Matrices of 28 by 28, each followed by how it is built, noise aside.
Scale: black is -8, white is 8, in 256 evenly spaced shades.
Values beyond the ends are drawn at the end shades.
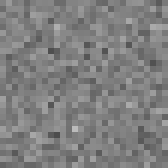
repeating rows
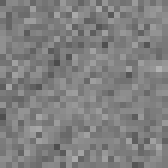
Hankel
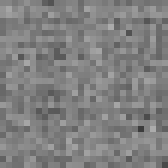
blocks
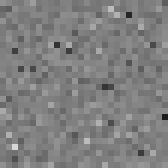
sparse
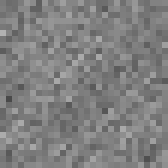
Hankel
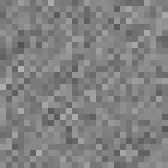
Hankel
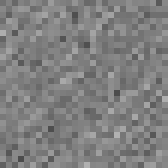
Hankel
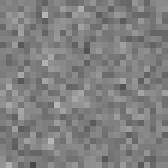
repeating rows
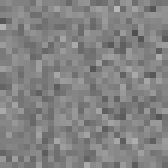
repeating rows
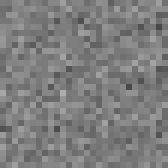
repeating rows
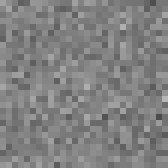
repeating rows
